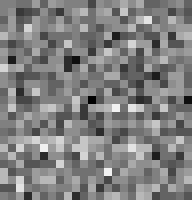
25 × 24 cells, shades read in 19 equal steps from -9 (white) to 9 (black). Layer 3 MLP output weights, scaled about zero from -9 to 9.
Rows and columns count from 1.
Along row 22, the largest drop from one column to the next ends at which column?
14
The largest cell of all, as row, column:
13, 12
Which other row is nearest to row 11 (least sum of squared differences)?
15
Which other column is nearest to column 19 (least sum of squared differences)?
22
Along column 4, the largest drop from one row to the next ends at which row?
4
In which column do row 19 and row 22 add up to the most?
2
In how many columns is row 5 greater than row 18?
18
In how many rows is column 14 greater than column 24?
7
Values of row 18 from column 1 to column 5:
0 -2 -3 -4 -6
